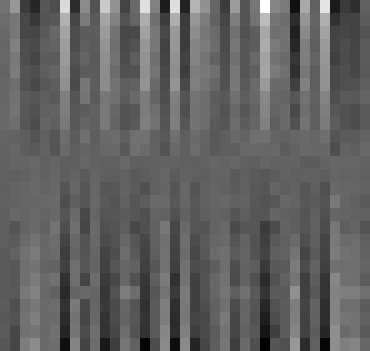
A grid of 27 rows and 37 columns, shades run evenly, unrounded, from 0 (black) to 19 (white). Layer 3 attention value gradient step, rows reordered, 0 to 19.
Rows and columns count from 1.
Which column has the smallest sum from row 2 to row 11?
30
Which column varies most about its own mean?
27
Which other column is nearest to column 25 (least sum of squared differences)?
37
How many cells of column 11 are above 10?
7
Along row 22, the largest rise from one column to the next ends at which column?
34
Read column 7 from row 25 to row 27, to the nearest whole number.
3 3 1
